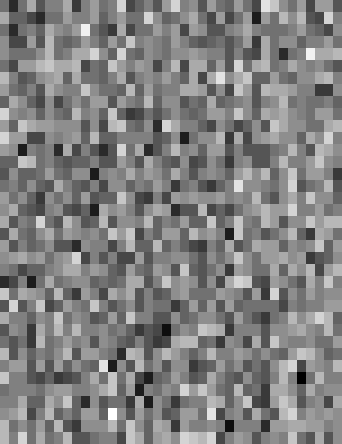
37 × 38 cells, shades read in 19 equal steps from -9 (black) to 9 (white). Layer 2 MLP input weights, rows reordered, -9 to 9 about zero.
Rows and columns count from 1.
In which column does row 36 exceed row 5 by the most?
32
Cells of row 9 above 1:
7
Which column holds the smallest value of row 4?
29
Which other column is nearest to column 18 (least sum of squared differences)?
28
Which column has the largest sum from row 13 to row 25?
33
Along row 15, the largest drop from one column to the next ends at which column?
11
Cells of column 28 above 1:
8
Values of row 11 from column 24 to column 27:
-4 1 -1 -4
